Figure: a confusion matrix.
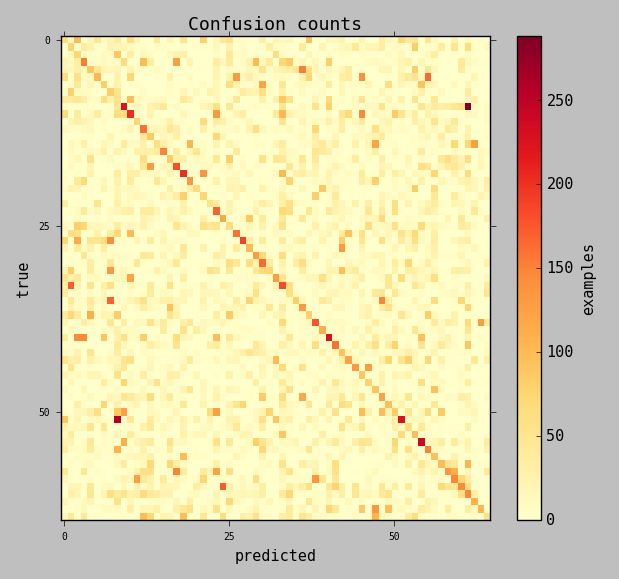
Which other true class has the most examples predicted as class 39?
20
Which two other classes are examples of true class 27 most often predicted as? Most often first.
7, 2
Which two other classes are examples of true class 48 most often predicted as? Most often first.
36, 30
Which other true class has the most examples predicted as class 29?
3
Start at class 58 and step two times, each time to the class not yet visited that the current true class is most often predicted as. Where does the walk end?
13
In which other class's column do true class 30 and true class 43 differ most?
32
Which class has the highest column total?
33
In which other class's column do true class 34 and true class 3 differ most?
17
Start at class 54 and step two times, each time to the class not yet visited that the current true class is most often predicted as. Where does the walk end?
61
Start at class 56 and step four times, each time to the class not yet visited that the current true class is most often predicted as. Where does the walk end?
63
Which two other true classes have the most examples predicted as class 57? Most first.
50, 60
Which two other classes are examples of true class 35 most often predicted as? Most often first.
7, 48
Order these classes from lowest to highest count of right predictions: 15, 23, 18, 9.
15, 23, 18, 9
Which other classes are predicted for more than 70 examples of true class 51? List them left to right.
0, 8, 32
